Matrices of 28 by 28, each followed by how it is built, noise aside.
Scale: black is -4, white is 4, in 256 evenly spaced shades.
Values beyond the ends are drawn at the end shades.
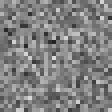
noise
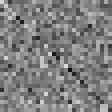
diagonal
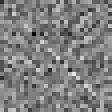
diagonal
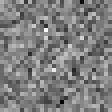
Hankel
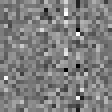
uneven columns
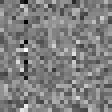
uneven columns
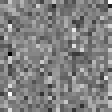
uneven columns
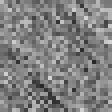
Toeplitz
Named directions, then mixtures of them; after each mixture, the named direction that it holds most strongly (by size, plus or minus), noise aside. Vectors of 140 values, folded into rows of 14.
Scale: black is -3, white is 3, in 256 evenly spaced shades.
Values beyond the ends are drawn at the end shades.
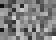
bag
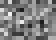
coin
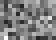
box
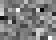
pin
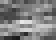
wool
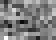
box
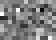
pin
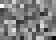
bag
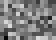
box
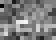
wool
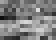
wool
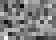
box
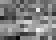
wool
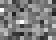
coin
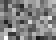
box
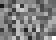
bag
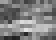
wool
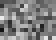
bag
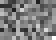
bag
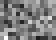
box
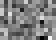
coin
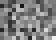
bag
